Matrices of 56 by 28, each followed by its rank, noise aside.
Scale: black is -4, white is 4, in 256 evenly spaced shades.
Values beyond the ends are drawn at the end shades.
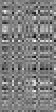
two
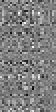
four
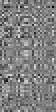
four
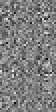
eight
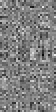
six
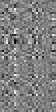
three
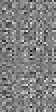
four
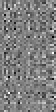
four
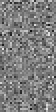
six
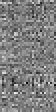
six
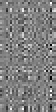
three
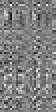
four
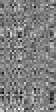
four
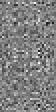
six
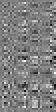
three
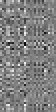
three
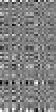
two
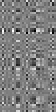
two
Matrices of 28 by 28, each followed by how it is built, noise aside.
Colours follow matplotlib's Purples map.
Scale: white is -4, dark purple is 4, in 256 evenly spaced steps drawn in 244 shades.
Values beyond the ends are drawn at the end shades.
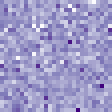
sparse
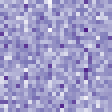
uneven columns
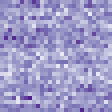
blocks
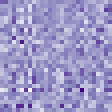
low rank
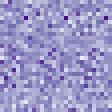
repeating columns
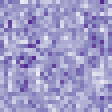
low rank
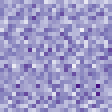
repeating columns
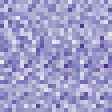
repeating columns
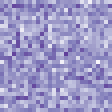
blocks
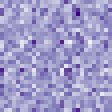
low rank
